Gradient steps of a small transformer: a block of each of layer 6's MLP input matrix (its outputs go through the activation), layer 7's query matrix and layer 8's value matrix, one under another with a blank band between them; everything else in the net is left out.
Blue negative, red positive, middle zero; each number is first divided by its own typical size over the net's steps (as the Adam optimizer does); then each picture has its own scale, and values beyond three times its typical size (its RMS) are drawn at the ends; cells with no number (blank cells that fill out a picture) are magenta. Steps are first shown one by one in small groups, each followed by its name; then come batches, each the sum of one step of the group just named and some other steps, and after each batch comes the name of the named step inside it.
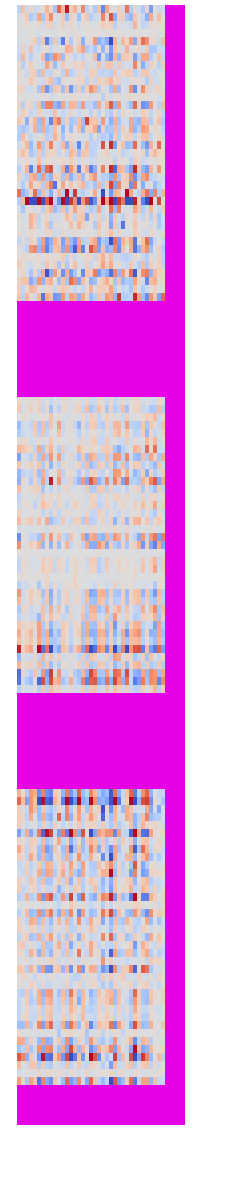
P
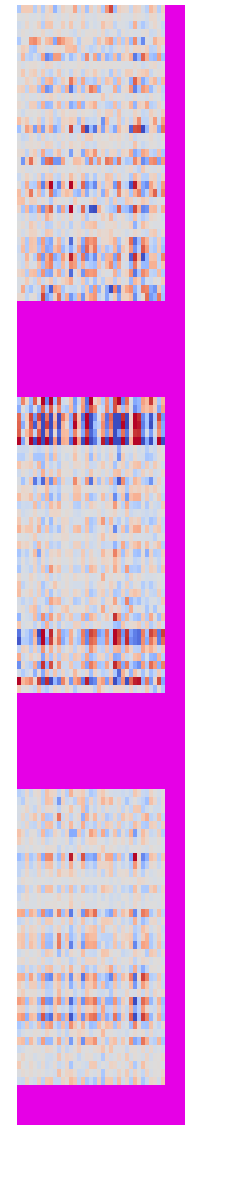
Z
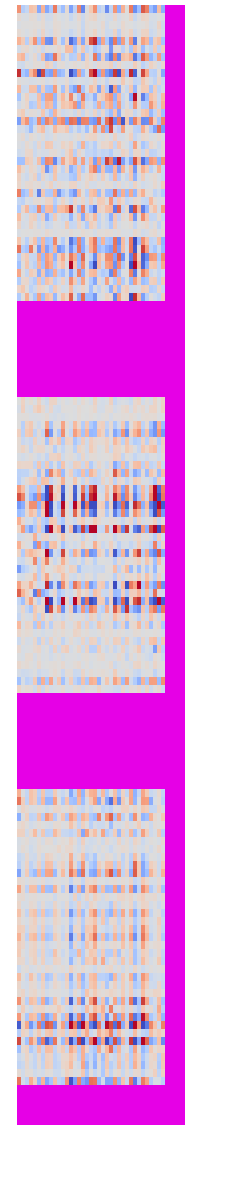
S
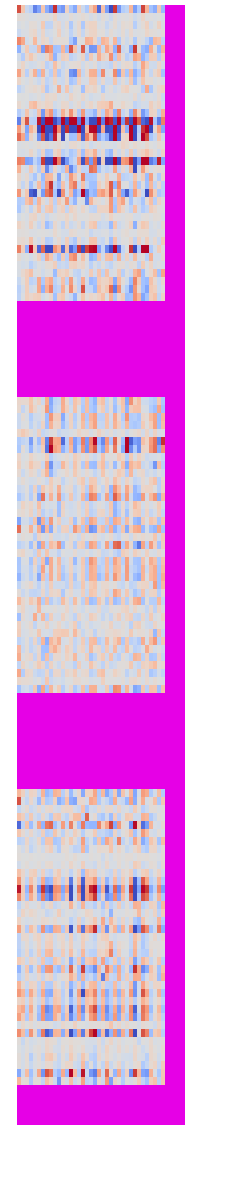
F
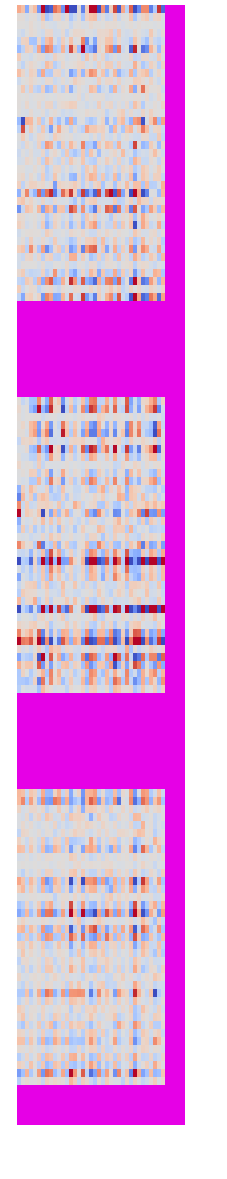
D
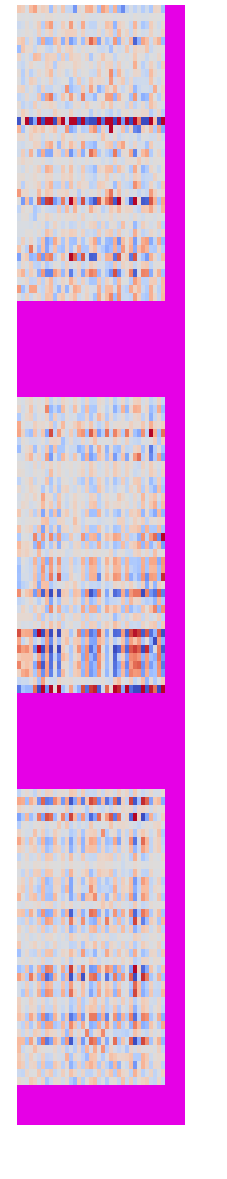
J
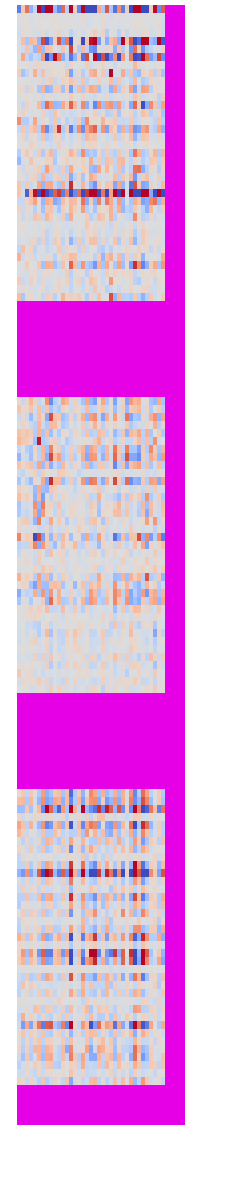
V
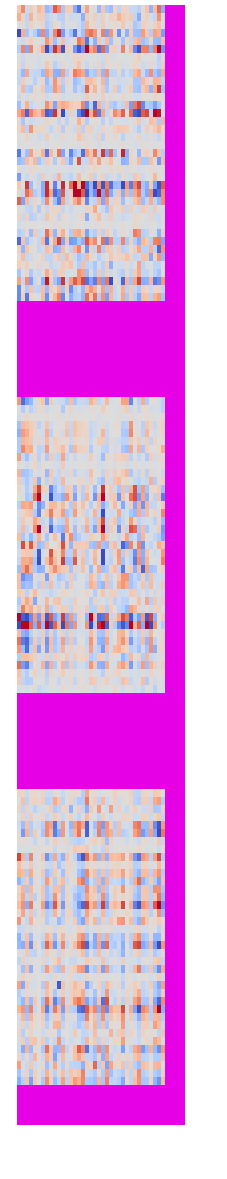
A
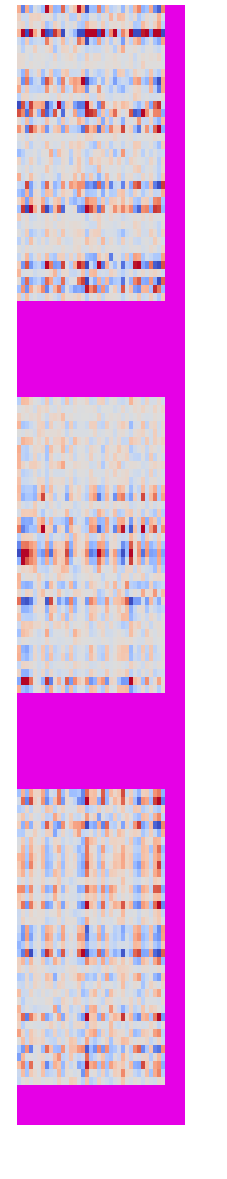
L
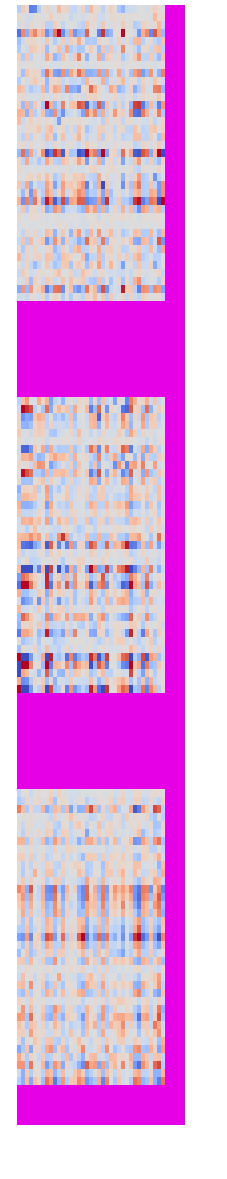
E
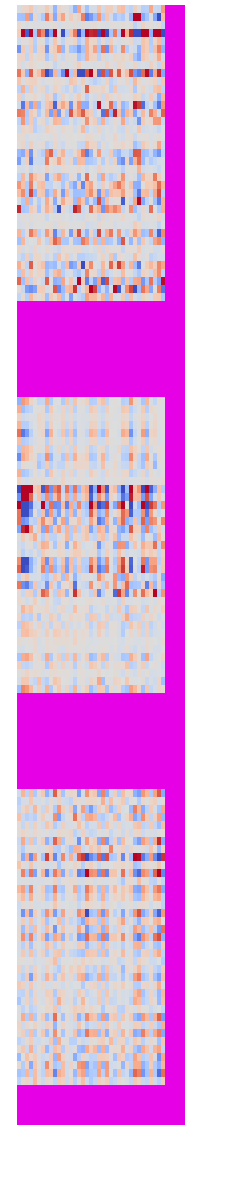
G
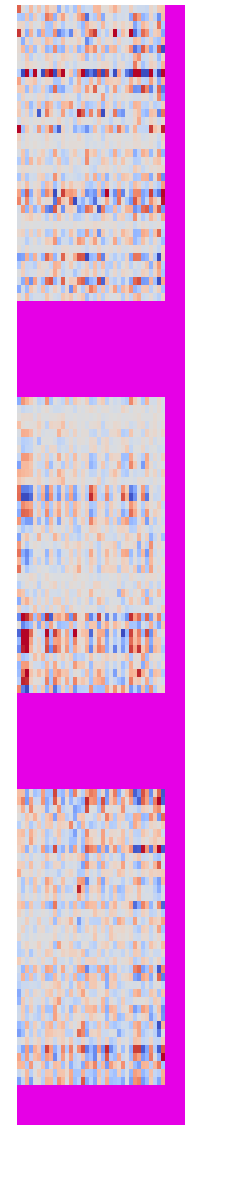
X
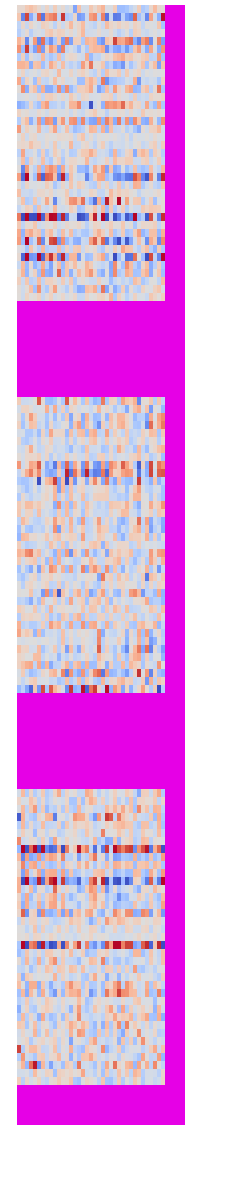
J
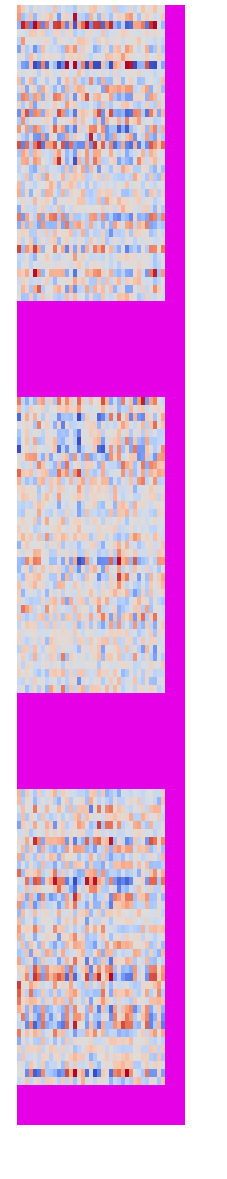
F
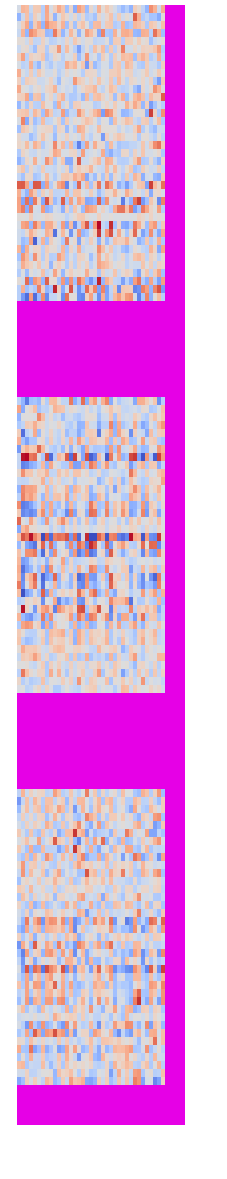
G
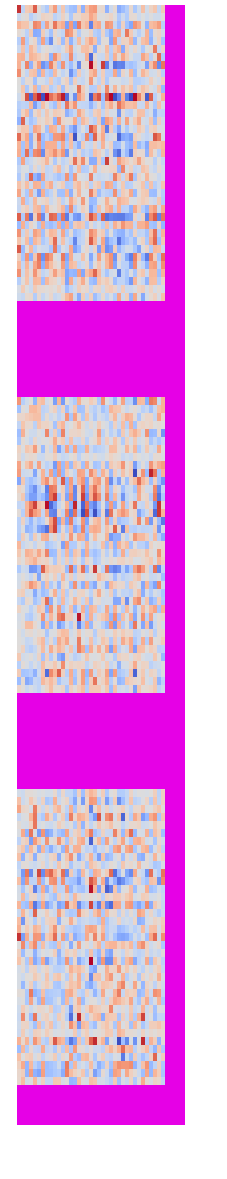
S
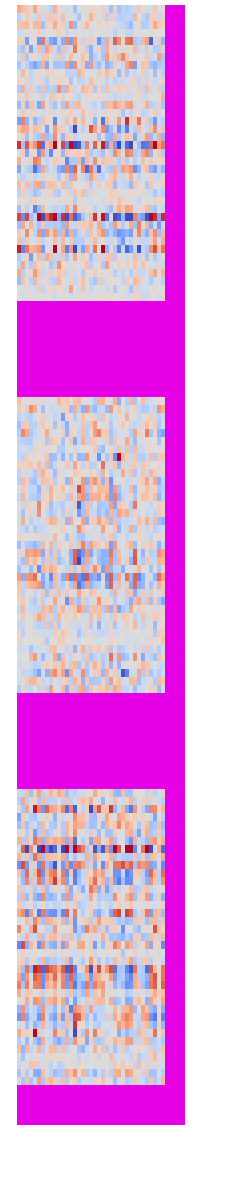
F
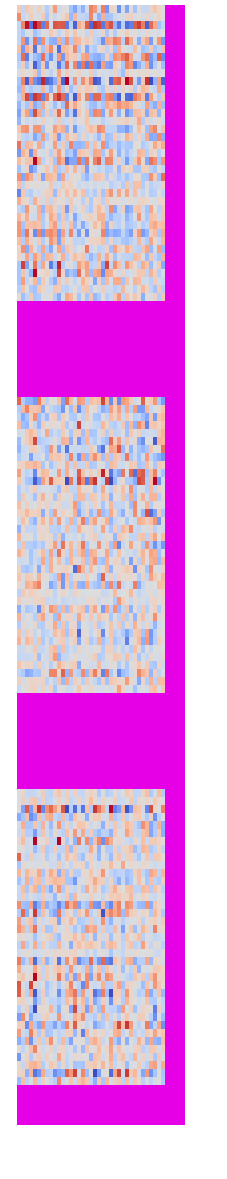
D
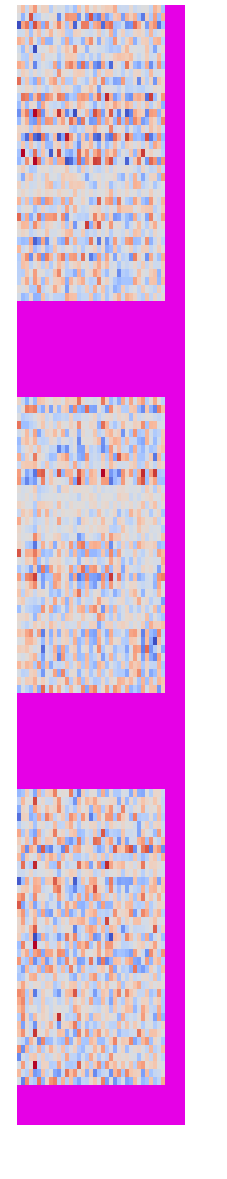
J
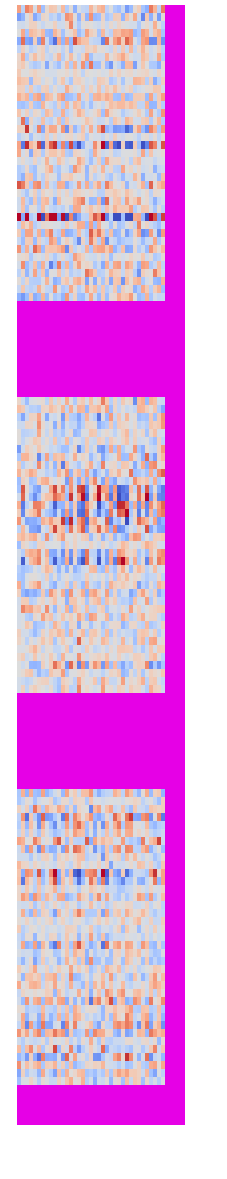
G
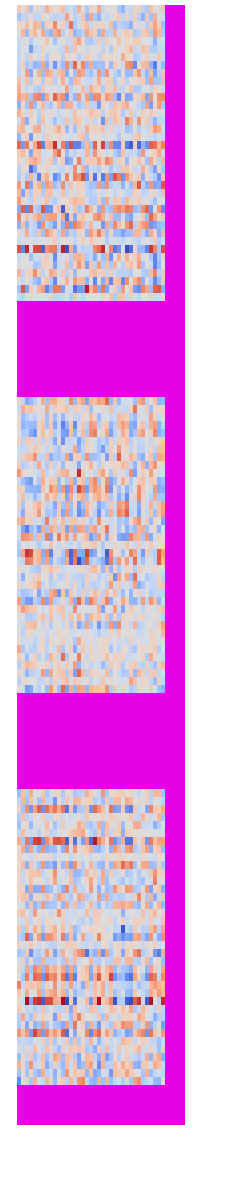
L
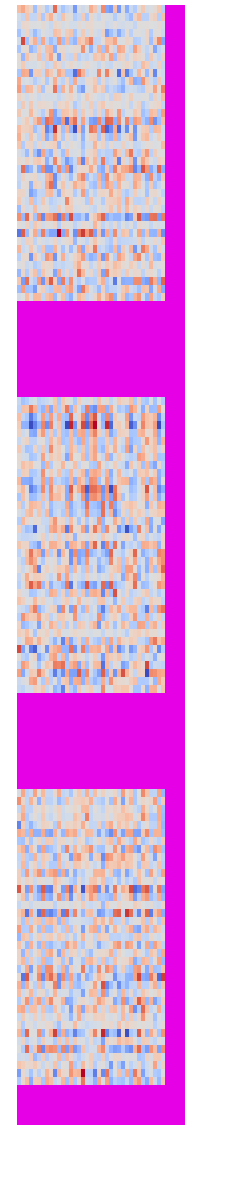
F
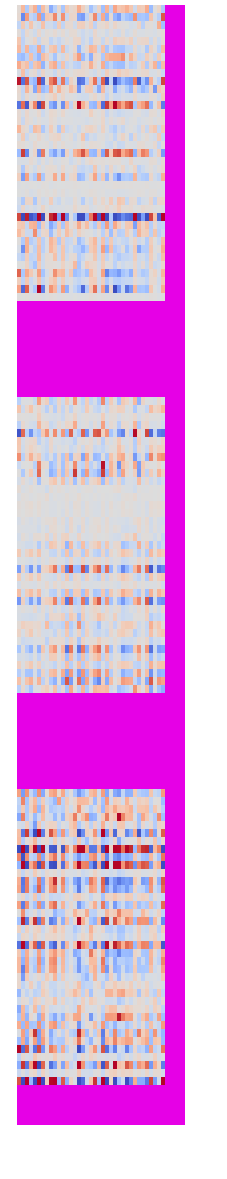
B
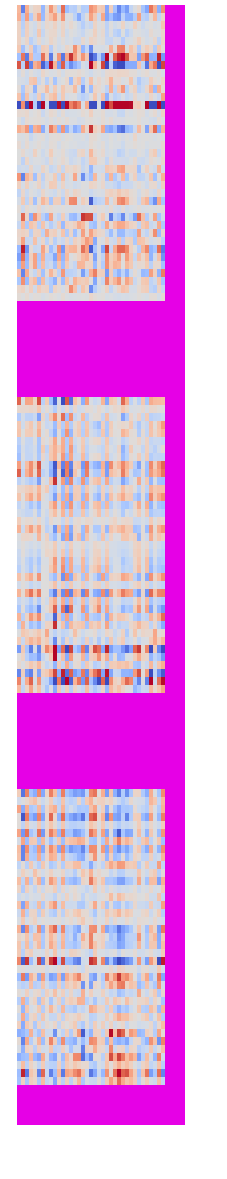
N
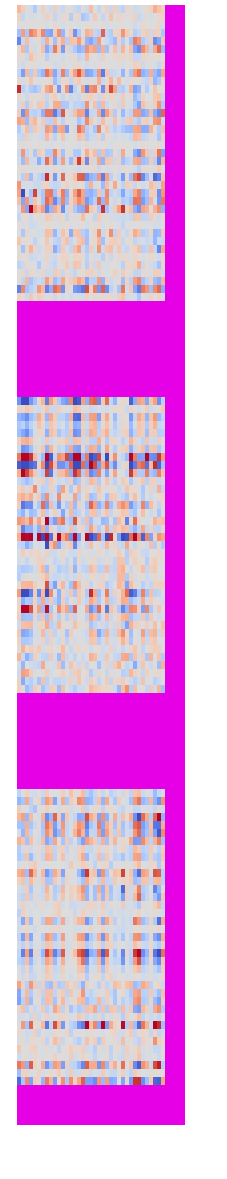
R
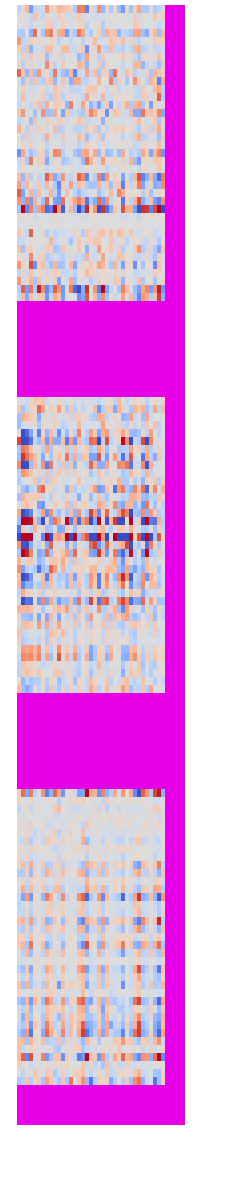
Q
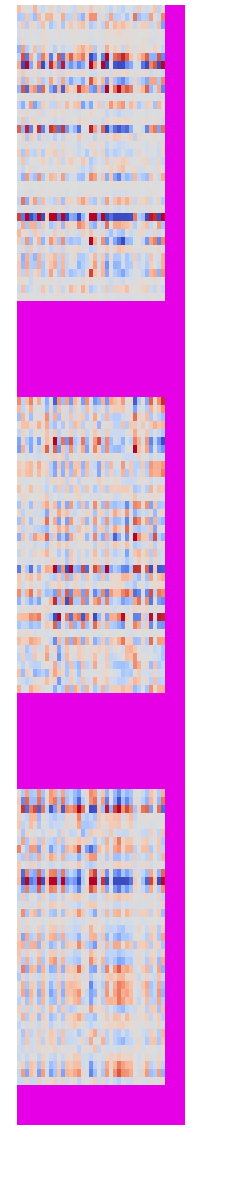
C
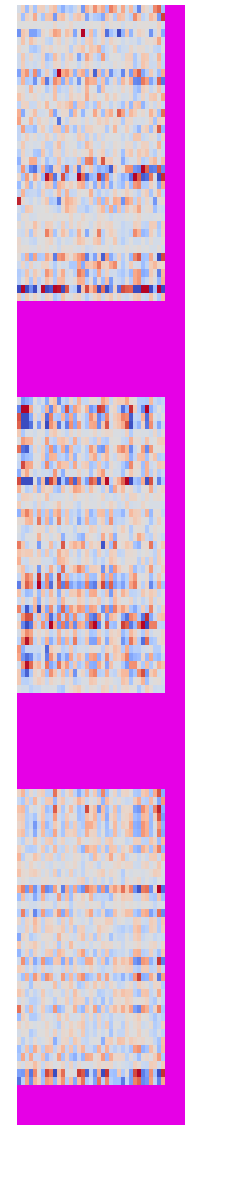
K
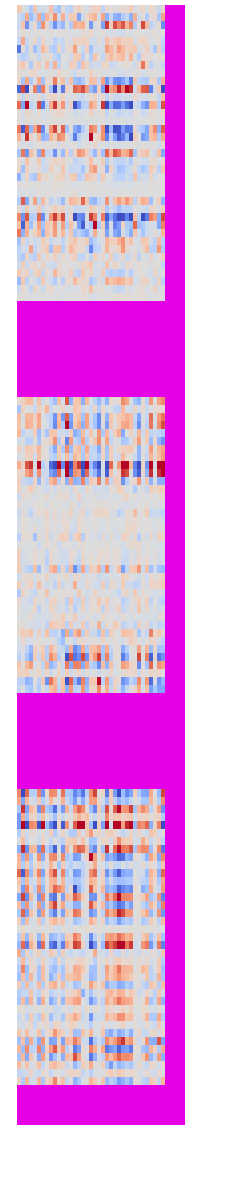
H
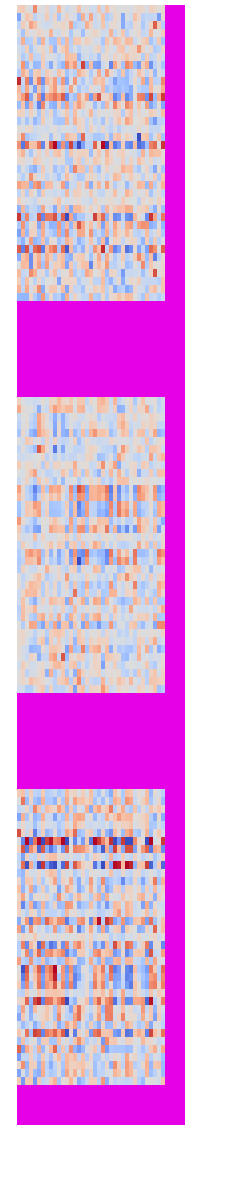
B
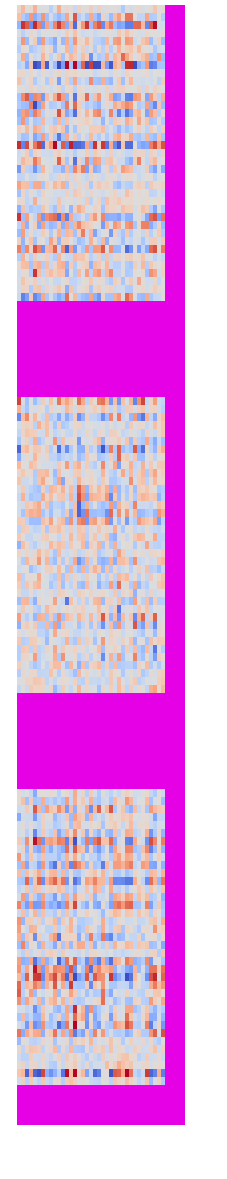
C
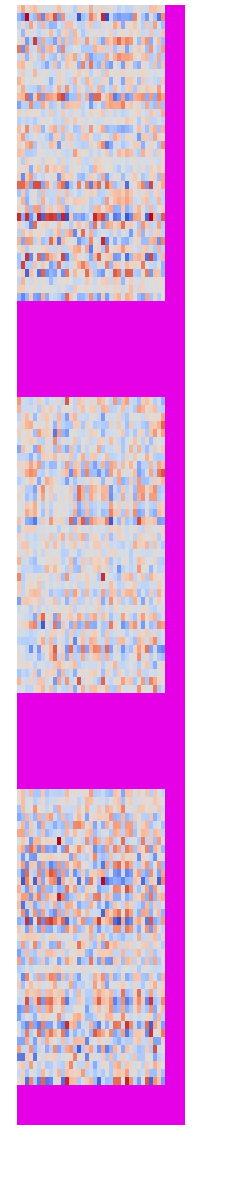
N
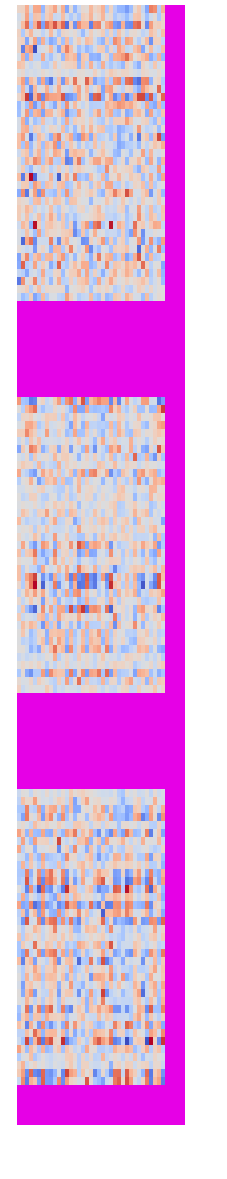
N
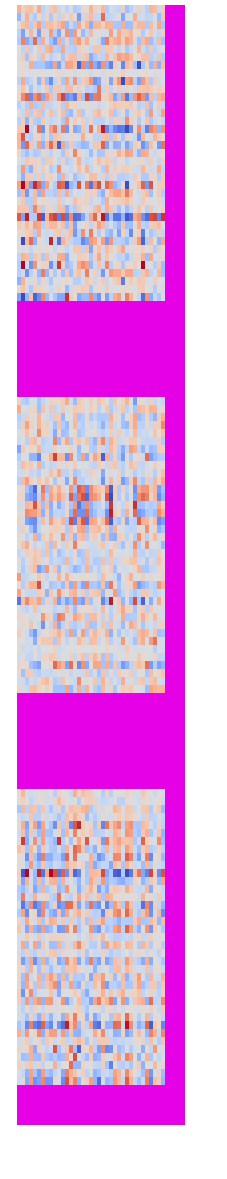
C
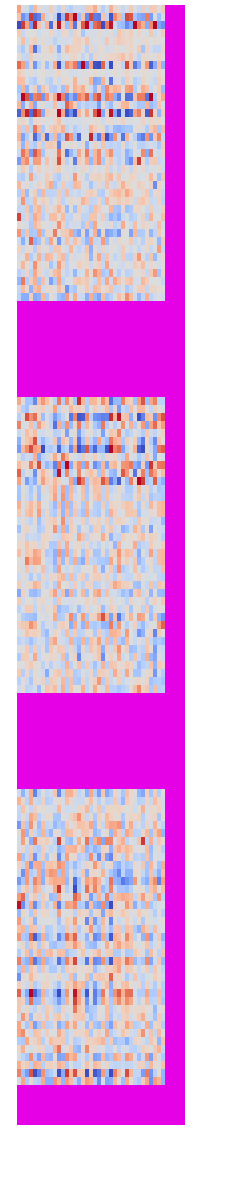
H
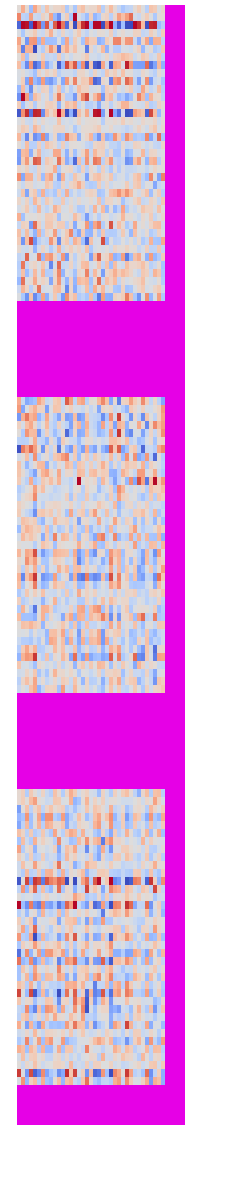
Q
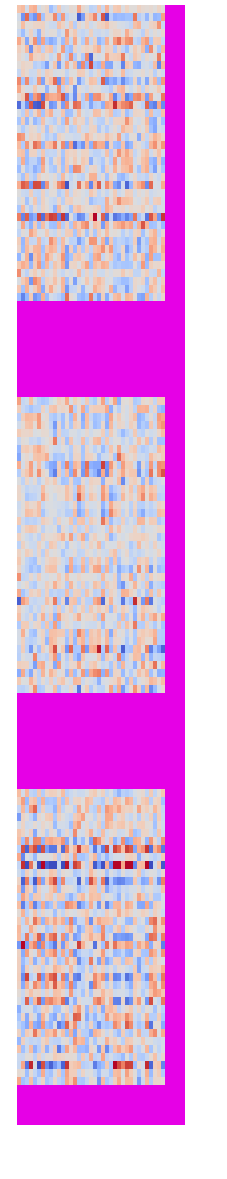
B
